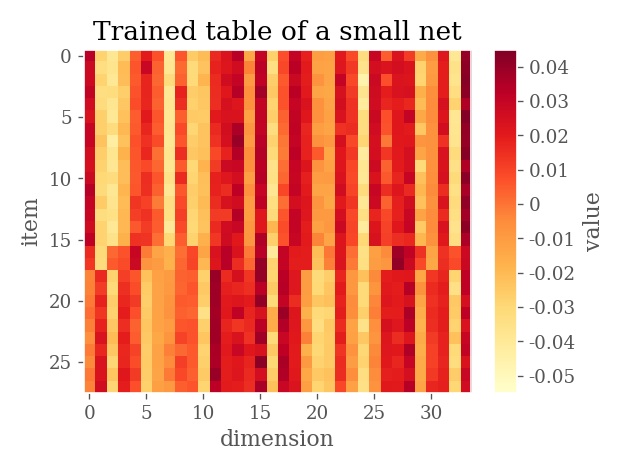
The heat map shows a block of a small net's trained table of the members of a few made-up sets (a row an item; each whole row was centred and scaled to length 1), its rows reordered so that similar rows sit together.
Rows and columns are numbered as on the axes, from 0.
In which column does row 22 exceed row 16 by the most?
1
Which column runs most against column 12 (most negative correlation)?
26
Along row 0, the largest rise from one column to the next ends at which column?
33
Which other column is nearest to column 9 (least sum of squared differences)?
3
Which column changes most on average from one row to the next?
29
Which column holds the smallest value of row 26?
24
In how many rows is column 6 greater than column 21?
26
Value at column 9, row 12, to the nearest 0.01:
-0.03
